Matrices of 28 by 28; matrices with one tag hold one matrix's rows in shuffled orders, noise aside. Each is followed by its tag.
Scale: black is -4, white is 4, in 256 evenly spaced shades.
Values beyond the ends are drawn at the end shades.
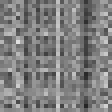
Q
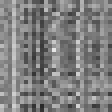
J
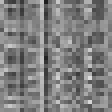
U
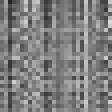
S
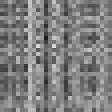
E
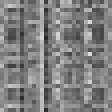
U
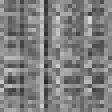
U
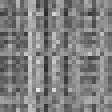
E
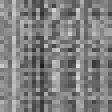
J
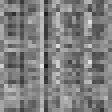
U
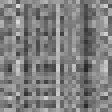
Q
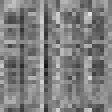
U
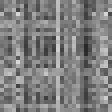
Q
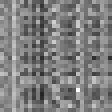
J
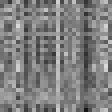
Q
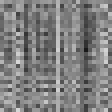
Q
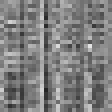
U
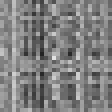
J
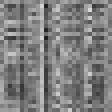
U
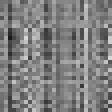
S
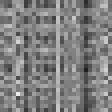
Q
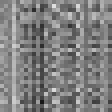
J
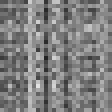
E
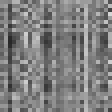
S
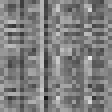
U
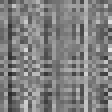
S
